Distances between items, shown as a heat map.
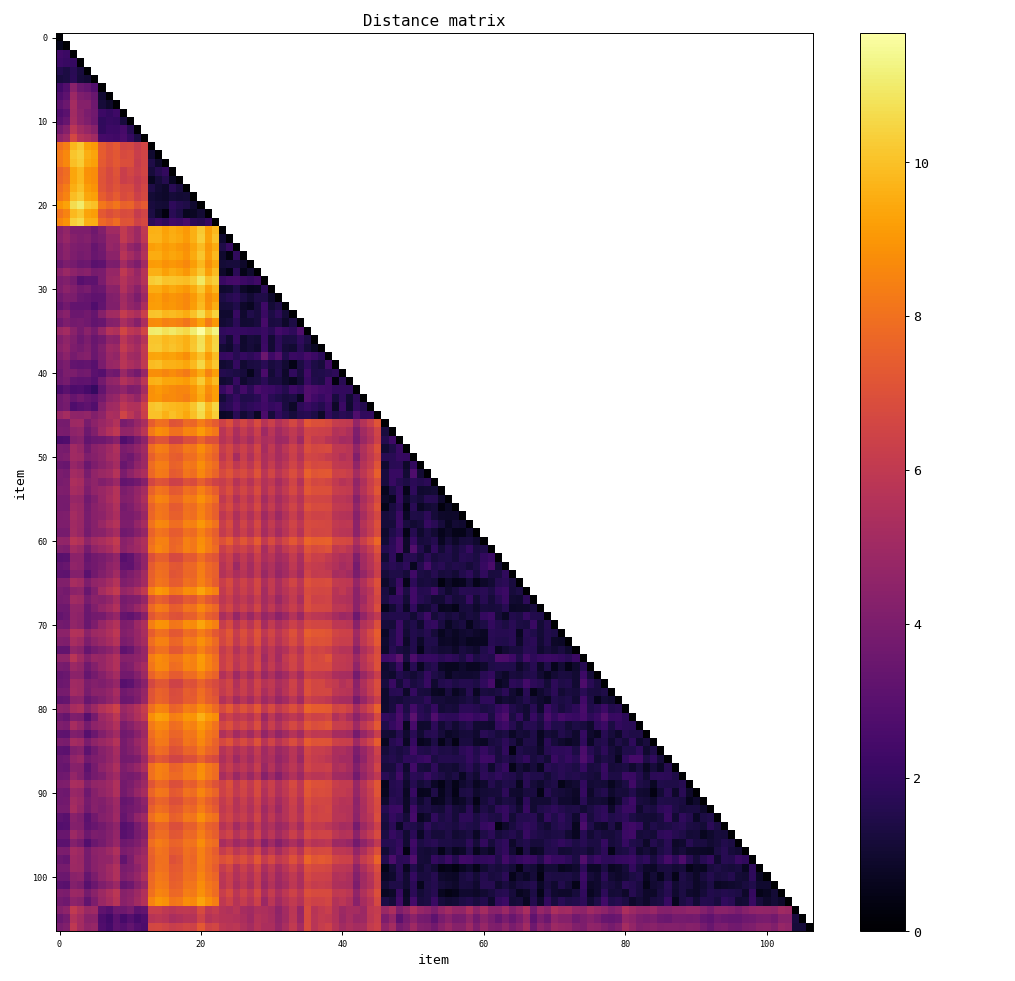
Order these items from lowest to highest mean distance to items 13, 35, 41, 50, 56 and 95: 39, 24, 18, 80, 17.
80, 39, 24, 17, 18
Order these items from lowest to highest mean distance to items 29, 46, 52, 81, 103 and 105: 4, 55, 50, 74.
55, 74, 50, 4
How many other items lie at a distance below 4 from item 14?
9
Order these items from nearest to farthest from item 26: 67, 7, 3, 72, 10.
3, 7, 10, 67, 72
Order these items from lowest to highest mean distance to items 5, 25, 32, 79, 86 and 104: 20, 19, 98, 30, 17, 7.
30, 7, 98, 17, 19, 20
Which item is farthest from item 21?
35
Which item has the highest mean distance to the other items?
20
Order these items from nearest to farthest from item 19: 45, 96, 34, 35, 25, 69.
69, 96, 34, 25, 45, 35
